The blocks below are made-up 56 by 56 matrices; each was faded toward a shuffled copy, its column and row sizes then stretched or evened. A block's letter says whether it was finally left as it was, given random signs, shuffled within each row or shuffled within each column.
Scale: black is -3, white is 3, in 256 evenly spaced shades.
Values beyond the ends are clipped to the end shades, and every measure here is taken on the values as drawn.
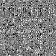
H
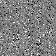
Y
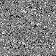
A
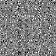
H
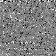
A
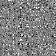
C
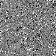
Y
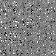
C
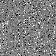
Y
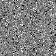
Y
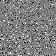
A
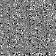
C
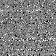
A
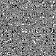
H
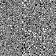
Y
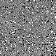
C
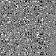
H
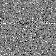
A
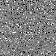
A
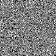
C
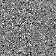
C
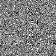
C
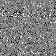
A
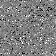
A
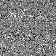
A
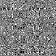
H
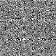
C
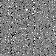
Y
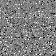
A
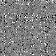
H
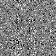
C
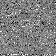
A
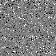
A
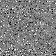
A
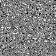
A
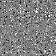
C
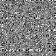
H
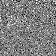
A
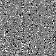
Y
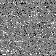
A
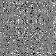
H
